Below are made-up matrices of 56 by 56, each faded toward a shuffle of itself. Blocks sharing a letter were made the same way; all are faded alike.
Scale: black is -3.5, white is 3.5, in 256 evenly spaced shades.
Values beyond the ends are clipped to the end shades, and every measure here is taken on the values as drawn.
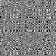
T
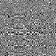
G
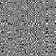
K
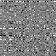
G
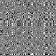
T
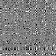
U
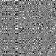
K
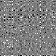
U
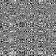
G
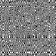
T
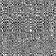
T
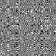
K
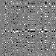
U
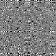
G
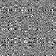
G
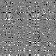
U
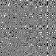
U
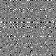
G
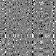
U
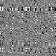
U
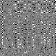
U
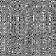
K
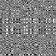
T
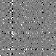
U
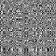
T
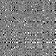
U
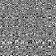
G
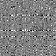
G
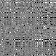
T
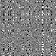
U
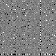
U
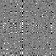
U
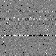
G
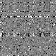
G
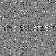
G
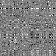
G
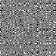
U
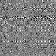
G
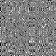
K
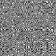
G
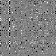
U
